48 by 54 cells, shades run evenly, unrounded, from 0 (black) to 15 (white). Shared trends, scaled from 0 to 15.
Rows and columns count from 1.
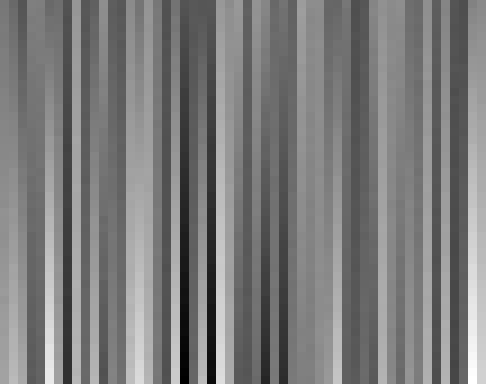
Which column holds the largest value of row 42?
53
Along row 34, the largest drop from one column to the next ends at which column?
21
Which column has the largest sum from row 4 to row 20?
25
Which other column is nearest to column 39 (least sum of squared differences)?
4
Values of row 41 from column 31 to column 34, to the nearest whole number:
7 3 7 8
